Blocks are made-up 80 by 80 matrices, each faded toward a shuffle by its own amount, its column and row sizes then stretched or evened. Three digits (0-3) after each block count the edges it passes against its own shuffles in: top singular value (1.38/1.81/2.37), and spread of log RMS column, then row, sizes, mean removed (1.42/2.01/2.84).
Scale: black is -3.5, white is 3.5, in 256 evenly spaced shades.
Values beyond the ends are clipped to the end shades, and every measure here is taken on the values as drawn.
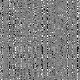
3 3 1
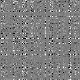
2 3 3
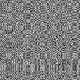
3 1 0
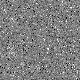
0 0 1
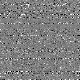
1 0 3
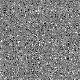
1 1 1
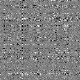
2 2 3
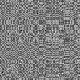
3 0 0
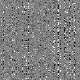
2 3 0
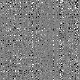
0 3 2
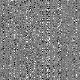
2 3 0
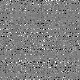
0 1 3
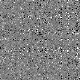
0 2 2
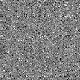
2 0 1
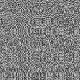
3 1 0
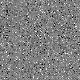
1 1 1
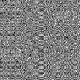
3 1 0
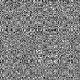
3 1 2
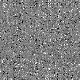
1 1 0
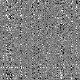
0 3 2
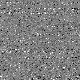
0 0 2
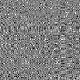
3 0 2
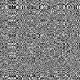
3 2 3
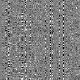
3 3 0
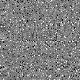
2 1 1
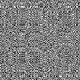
3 1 2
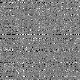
2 1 3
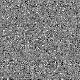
0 0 2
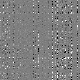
1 3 2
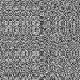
3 0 1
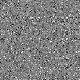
2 0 1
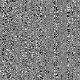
2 3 1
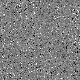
0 1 0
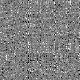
2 2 0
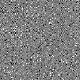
2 1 0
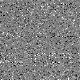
1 0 2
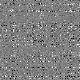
1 2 3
